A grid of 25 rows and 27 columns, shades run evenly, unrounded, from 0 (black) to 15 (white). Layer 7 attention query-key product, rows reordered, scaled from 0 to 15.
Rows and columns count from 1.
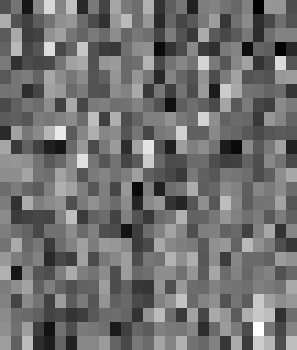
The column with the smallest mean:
4
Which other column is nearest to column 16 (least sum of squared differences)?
20
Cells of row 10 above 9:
5
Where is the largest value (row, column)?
24, 24
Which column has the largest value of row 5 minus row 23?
26
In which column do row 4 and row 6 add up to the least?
15
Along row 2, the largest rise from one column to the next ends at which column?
11
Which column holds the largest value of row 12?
8
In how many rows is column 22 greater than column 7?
11
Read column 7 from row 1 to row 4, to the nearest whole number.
11 9 7 6
